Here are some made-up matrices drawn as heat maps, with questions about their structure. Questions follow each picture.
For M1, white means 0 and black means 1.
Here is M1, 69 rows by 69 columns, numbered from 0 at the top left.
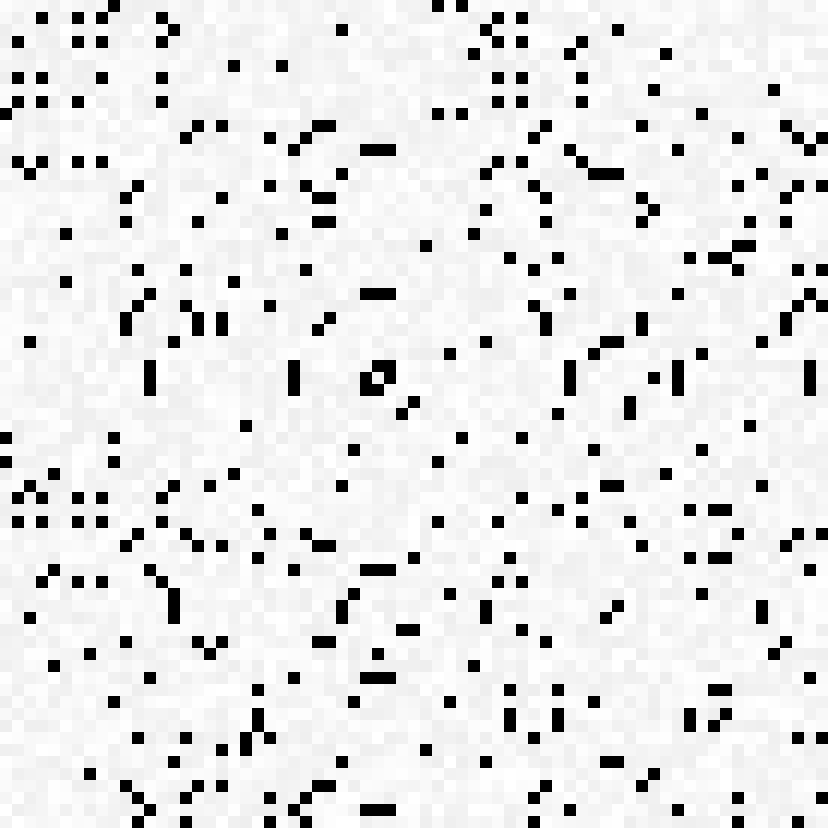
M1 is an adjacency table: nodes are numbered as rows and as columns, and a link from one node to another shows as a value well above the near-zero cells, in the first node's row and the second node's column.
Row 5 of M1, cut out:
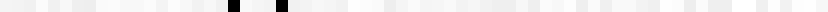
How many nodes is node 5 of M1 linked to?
2
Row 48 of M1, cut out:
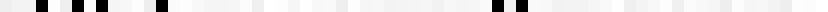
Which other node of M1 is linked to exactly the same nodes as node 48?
node 1
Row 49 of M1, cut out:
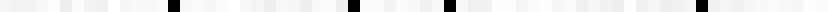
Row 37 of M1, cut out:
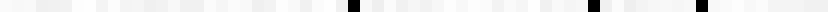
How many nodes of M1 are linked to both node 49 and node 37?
2
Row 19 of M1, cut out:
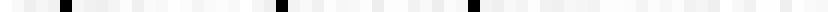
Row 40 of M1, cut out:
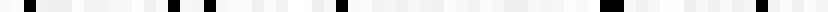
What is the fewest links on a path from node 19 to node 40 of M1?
7
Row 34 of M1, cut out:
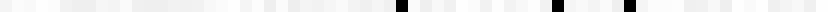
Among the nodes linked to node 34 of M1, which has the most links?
node 46
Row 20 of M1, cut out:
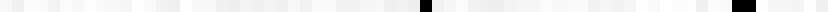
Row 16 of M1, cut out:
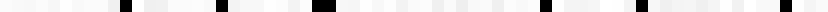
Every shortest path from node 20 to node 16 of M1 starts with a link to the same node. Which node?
node 62
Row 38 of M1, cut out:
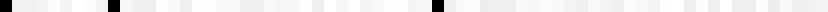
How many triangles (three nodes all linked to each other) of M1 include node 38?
3
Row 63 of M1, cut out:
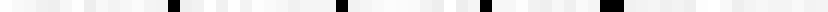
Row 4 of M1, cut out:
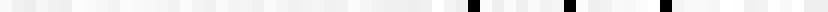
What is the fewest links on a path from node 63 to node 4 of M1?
6
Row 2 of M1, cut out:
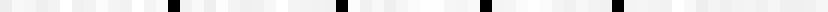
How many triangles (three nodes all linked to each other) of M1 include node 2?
6
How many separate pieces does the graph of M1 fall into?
2
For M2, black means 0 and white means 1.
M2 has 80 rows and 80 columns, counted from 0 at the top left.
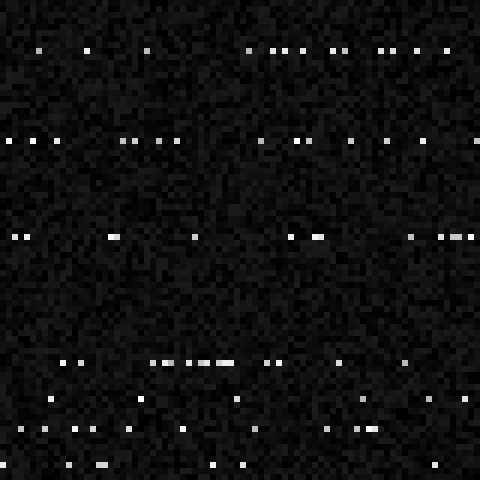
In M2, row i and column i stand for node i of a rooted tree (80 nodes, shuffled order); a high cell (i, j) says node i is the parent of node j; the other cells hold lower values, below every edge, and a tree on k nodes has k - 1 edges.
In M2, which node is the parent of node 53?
39
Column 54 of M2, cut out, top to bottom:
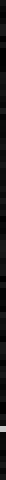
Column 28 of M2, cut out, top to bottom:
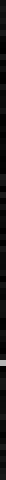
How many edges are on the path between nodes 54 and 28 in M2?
4
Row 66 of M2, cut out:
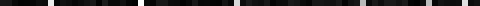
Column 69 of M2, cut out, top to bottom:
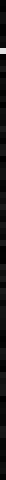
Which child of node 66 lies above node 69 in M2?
8
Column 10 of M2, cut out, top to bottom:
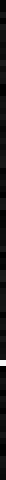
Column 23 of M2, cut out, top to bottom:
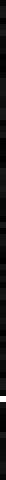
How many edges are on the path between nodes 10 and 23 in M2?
3
